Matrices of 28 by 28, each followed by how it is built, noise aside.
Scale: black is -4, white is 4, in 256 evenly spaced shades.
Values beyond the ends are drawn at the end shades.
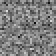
repeating columns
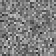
noise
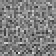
repeating columns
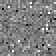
sparse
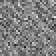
Toeplitz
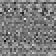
repeating columns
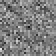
Toeplitz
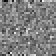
uneven rows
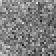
smooth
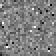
sparse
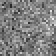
smooth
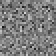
repeating columns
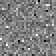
sparse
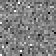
sparse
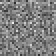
repeating columns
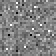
sparse
